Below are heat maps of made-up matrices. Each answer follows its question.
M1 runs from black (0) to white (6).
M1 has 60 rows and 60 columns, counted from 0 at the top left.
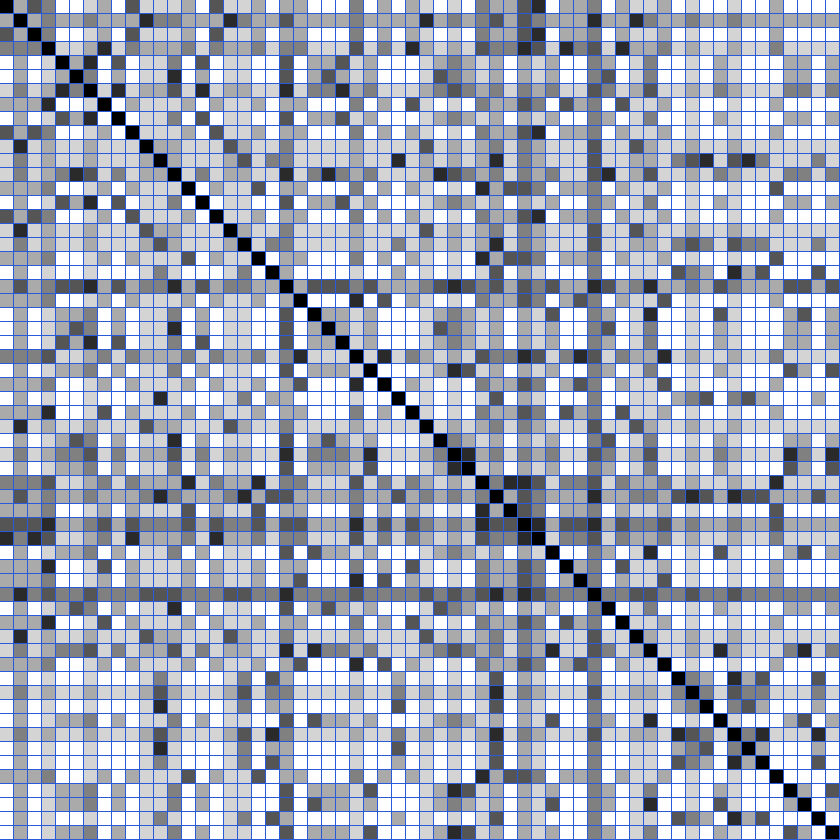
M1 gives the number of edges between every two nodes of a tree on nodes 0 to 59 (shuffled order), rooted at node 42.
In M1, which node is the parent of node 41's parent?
37
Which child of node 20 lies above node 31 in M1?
12
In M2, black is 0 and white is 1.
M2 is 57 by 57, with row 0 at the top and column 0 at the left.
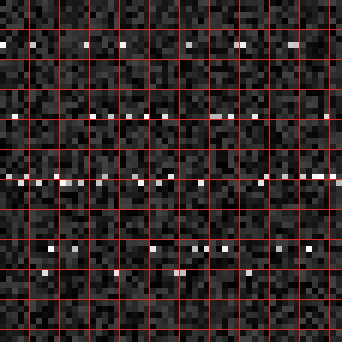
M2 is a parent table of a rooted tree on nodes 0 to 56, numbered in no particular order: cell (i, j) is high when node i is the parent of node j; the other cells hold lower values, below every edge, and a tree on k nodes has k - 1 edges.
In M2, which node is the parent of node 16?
30
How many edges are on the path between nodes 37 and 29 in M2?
3
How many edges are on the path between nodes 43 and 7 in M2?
3
